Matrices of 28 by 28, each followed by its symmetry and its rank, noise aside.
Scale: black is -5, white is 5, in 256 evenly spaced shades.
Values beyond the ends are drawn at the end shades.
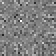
symmetric, rank six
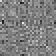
symmetric, rank six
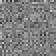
no symmetry, rank six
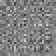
symmetric, rank four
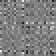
no symmetry, rank three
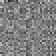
no symmetry, rank four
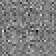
no symmetry, rank six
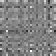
no symmetry, rank three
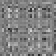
no symmetry, rank three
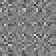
no symmetry, rank four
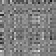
no symmetry, rank three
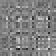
symmetric, rank three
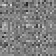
no symmetry, rank six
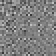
antisymmetric, rank six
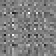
no symmetry, rank three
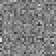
no symmetry, rank six
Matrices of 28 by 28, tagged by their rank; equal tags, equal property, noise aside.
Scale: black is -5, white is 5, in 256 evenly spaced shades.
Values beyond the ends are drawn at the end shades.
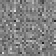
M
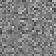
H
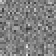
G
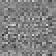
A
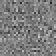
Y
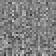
Y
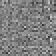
M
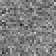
M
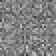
M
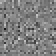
G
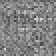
H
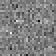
H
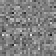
G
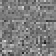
G
